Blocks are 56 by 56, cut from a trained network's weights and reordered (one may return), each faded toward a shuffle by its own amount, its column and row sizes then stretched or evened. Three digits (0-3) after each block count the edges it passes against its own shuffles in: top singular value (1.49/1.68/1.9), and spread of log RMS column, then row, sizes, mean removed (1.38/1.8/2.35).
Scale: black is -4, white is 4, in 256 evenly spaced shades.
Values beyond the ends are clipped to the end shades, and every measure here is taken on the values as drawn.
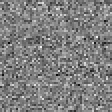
0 0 2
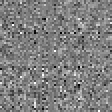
0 3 2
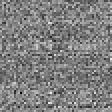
3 1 1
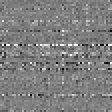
3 0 3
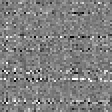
3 1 3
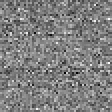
0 0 2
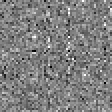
2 2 0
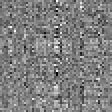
3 3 0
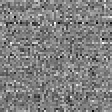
2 1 2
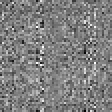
3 3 0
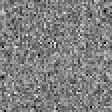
0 1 1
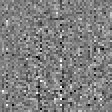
0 3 1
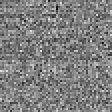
1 1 0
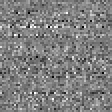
1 1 3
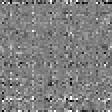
2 2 3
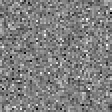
0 2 0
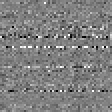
2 0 3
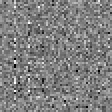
1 2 0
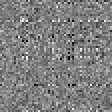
3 2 2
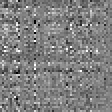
2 3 1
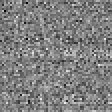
1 0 2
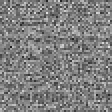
2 0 0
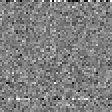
2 0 2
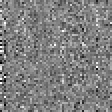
0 3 1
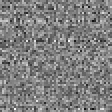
3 0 2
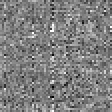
2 3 0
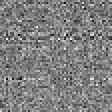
3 1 2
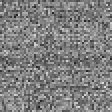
2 0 0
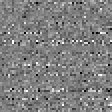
1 1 3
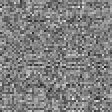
3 1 1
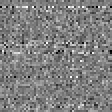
1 0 3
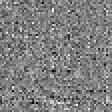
0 2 2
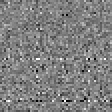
2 1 2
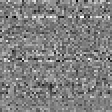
2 0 3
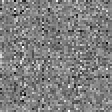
0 3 1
